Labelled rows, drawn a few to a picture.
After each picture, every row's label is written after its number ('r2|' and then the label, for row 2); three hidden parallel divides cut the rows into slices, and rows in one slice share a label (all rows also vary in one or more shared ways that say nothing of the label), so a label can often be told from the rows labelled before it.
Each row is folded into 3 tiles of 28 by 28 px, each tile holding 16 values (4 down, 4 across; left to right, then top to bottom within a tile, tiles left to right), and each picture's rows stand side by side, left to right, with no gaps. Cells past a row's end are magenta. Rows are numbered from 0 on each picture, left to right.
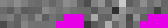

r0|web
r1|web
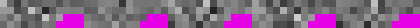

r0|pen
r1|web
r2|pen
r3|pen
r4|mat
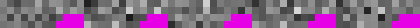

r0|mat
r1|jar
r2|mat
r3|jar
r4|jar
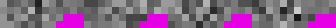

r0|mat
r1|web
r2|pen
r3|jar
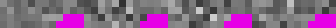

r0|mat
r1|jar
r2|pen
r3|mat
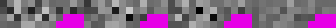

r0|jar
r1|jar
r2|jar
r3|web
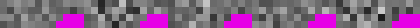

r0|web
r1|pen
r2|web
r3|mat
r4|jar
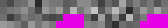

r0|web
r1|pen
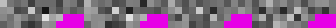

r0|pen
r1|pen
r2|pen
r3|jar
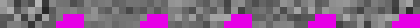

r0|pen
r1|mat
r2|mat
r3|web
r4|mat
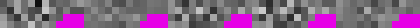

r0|jar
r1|mat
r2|pen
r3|pen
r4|mat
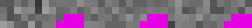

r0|web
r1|mat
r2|mat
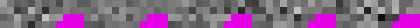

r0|pen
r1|web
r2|mat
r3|jar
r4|jar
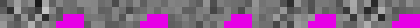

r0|jar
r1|mat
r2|mat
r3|mat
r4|jar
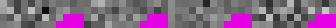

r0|pen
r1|web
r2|mat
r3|pen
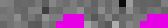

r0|mat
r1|web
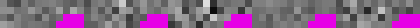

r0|mat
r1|web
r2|pen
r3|web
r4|jar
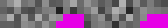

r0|web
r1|pen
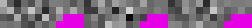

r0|pen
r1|jar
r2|jar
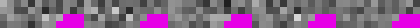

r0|pen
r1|pen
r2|mat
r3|pen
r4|mat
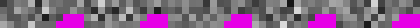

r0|jar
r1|jar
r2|web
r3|jar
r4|pen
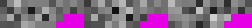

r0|jar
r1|jar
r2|pen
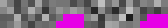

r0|pen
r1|jar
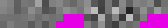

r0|mat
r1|pen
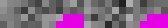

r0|mat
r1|mat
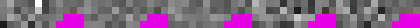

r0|mat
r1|mat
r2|mat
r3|pen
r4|pen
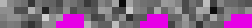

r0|pen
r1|jar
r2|pen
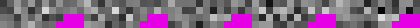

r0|jar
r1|pen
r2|pen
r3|pen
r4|pen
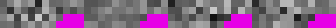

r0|jar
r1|web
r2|jar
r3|jar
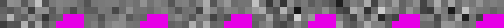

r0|web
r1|web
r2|web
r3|pen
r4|jar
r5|jar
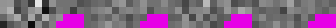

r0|pen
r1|web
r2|mat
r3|web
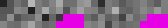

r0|jar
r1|mat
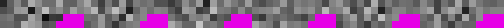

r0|jar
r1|pen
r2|jar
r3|web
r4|pen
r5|pen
